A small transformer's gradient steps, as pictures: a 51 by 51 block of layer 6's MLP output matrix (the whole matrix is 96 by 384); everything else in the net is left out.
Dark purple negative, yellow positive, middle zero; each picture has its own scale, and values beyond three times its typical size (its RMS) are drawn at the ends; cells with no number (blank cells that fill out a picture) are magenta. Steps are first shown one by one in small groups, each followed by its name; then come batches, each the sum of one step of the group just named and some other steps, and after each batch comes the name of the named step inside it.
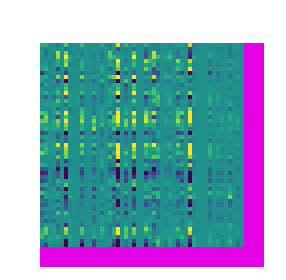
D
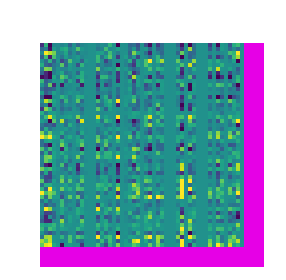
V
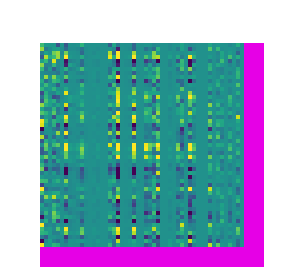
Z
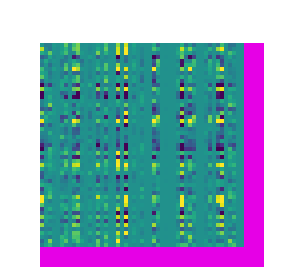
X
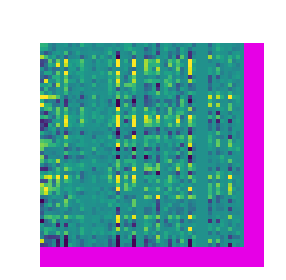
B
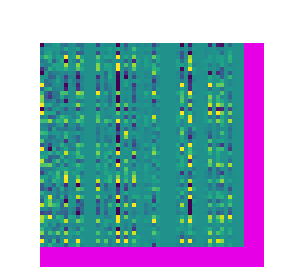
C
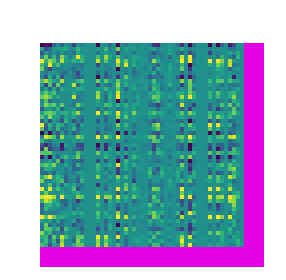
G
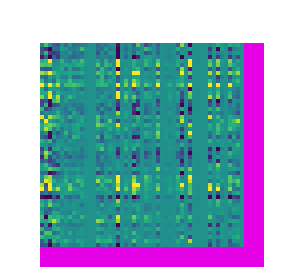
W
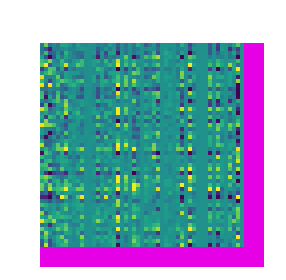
W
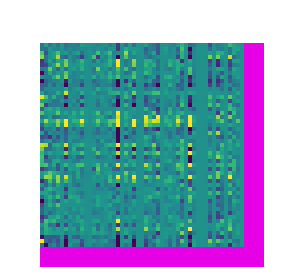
B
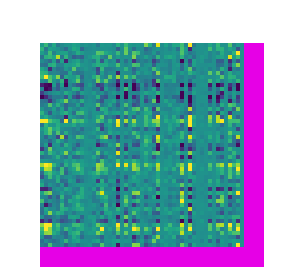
X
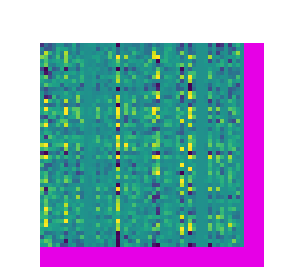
V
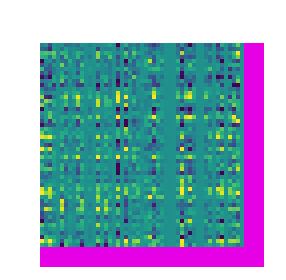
V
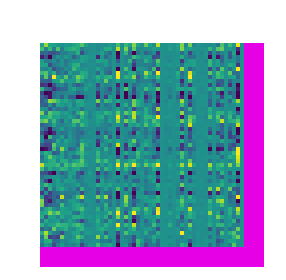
X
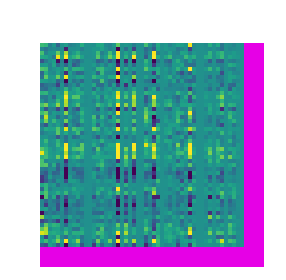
D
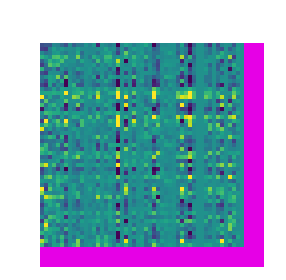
G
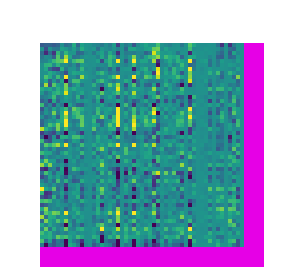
D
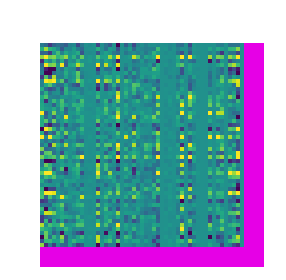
Z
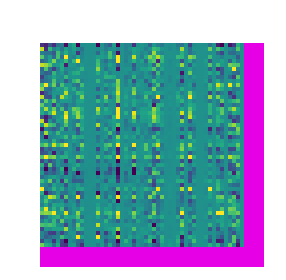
Z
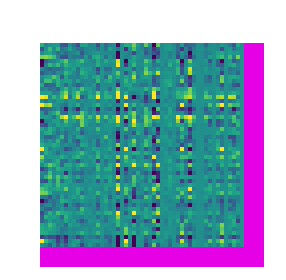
B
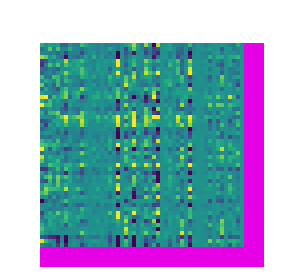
B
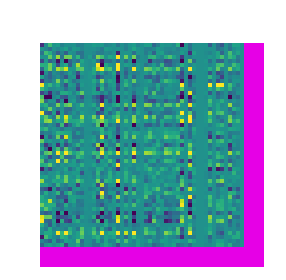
C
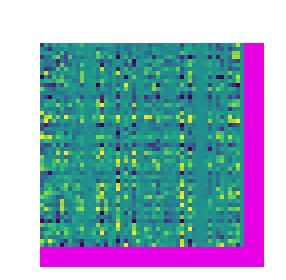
V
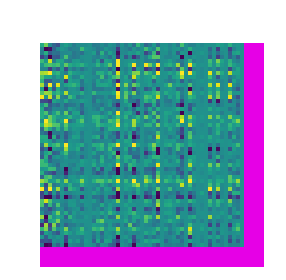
W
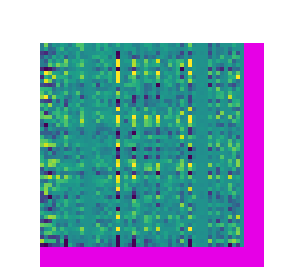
B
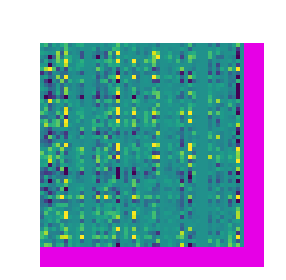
D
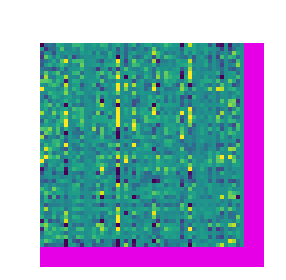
D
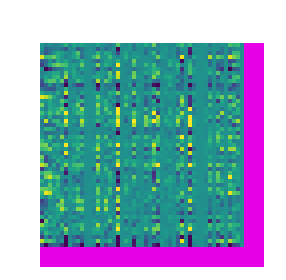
B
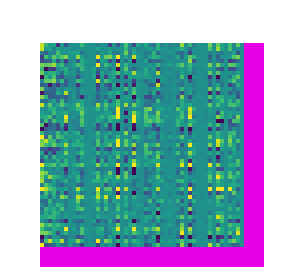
Z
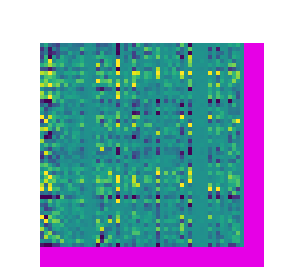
W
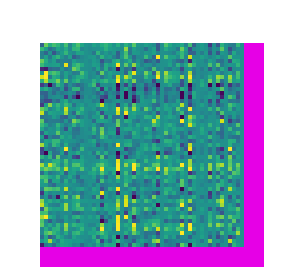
X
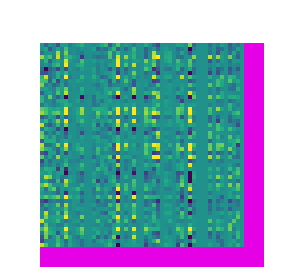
D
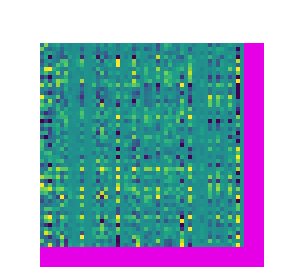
B
